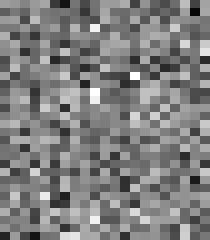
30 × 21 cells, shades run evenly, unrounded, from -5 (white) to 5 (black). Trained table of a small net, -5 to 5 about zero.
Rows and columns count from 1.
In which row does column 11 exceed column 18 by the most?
4
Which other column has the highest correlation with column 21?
11
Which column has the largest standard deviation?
7
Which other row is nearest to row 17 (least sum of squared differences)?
19
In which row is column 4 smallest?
22
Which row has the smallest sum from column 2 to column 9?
18
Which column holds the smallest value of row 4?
10
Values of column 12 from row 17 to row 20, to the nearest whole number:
-1 1 -1 3
